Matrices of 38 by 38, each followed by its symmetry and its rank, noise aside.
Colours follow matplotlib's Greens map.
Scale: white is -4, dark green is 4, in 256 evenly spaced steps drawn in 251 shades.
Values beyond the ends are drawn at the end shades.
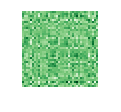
no symmetry, rank three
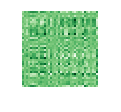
no symmetry, rank three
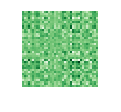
no symmetry, rank two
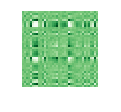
symmetric, rank one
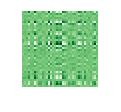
no symmetry, rank one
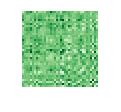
symmetric, rank three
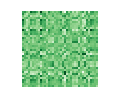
symmetric, rank three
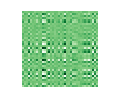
no symmetry, rank one
